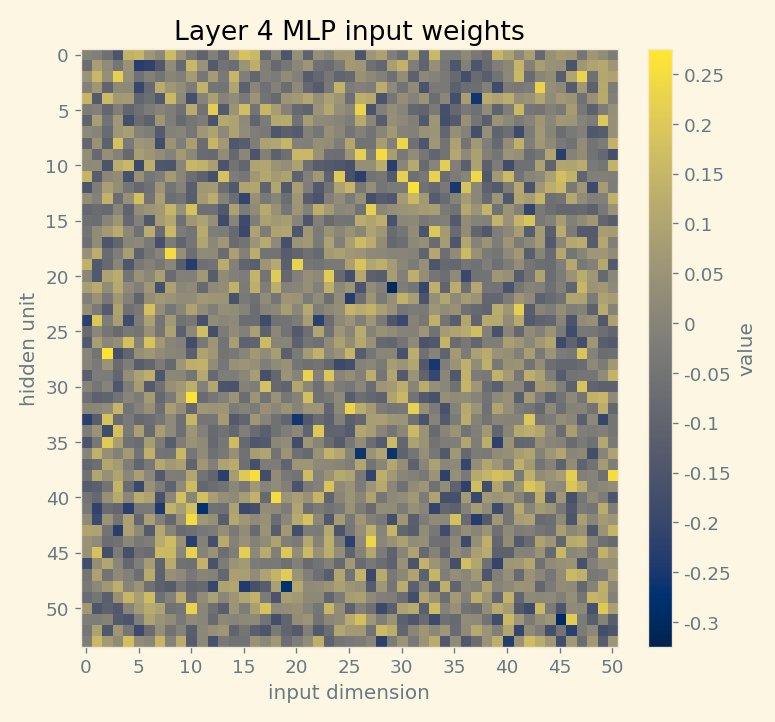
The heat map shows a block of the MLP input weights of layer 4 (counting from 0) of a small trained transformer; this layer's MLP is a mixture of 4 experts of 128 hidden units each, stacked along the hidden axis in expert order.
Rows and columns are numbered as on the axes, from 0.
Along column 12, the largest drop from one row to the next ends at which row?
6
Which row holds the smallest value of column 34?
38
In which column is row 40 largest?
18
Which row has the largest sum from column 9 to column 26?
40
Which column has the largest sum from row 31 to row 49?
42
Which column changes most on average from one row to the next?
10
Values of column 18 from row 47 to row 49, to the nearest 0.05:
0.15 0.1 -0.15
